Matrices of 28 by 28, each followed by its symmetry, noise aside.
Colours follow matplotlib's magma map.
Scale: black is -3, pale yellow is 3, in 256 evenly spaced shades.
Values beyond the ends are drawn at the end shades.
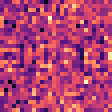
mirrored top to bottom.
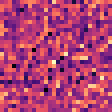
symmetric.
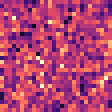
no symmetry.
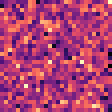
symmetric across the other diagonal.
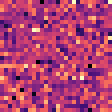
symmetric across the other diagonal.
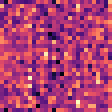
mirrored top to bottom.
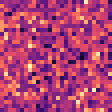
mirrored top to bottom.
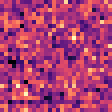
symmetric across the other diagonal.
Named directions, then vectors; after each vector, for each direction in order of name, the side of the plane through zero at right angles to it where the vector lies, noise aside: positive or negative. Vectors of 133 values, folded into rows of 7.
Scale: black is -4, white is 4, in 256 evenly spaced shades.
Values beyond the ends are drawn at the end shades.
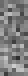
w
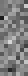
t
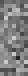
positive, positive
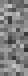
negative, positive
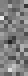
negative, positive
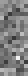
negative, negative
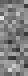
negative, positive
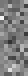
negative, positive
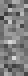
positive, negative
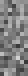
negative, negative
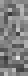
negative, negative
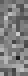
positive, positive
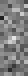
positive, negative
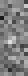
positive, negative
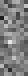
positive, negative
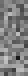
positive, positive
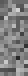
positive, positive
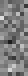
negative, positive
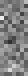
negative, positive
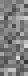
negative, negative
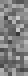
negative, negative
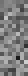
positive, positive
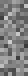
positive, positive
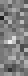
positive, negative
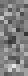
negative, positive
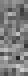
positive, positive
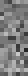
negative, positive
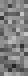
positive, negative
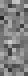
positive, negative
